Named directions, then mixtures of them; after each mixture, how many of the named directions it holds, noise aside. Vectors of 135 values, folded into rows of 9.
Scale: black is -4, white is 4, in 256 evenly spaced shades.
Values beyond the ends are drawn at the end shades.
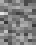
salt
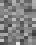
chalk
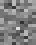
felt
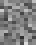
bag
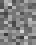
four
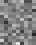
two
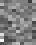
four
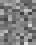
two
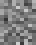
four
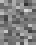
three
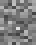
one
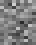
one
